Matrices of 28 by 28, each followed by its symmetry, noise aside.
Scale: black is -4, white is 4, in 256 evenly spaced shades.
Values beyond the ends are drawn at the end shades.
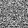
mirrored left to right.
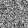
symmetric across the other diagonal.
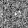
mirrored top to bottom.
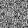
mirrored top to bottom.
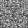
mirrored left to right.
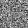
antisymmetric.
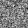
no symmetry.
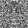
mirrored left to right.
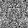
mirrored left to right.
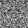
mirrored left to right.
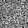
symmetric.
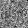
same after a half turn.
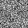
same after a half turn.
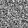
symmetric across the other diagonal.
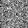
mirrored top to bottom.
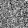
no symmetry.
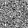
mirrored top to bottom.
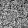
symmetric across the other diagonal.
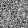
same after a half turn.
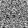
mirrored left to right.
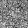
symmetric across the other diagonal.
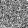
no symmetry.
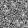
symmetric across the other diagonal.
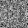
mirrored top to bottom.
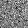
symmetric across the other diagonal.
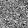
antisymmetric.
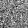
antisymmetric.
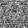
mirrored left to right.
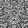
mirrored left to right.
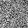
symmetric across the other diagonal.
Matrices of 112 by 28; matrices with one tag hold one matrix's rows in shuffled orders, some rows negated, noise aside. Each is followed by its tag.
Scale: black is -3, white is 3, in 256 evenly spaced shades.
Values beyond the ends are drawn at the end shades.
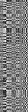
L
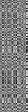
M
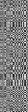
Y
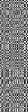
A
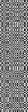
A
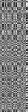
M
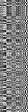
L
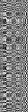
L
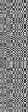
Y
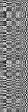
L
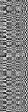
L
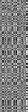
M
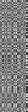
M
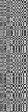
Y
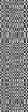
A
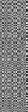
M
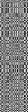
A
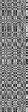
M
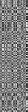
M
